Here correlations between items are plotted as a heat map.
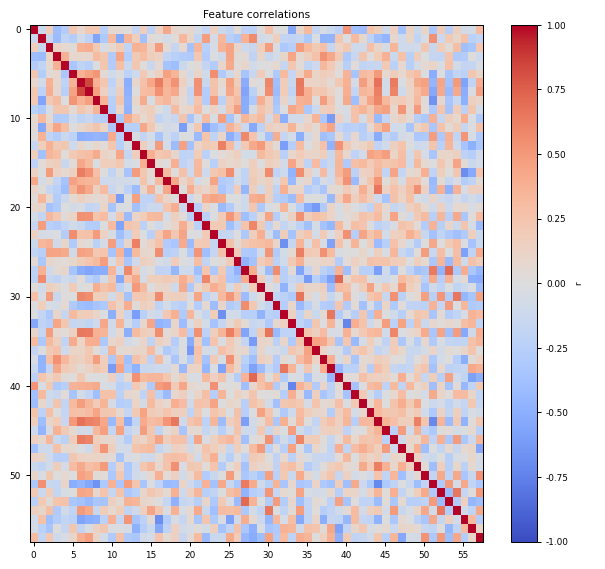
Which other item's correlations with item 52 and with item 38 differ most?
54
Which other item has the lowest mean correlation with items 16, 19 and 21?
55
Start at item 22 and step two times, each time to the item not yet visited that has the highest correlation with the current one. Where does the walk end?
39
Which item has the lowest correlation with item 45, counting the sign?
1
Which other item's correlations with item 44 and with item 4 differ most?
18
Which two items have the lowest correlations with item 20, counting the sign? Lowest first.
36, 35
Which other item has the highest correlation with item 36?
35
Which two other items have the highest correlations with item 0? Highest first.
40, 17
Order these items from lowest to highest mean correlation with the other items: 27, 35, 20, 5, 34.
27, 20, 35, 5, 34
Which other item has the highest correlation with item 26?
9
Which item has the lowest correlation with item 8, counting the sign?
51
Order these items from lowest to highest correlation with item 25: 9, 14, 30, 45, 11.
45, 14, 9, 11, 30
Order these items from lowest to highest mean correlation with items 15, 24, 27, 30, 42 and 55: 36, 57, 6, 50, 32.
32, 57, 50, 6, 36
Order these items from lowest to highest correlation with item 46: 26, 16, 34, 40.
26, 40, 16, 34
